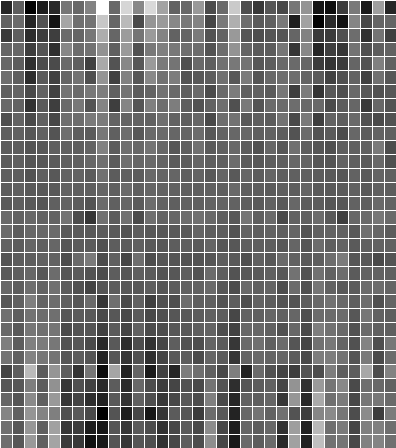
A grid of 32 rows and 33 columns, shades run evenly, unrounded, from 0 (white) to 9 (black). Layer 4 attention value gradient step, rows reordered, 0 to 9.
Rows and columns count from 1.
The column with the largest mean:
8
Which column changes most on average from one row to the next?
25
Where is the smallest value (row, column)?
1, 9
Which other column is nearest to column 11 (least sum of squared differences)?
13
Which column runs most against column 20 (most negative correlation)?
27
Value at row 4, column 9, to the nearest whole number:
4
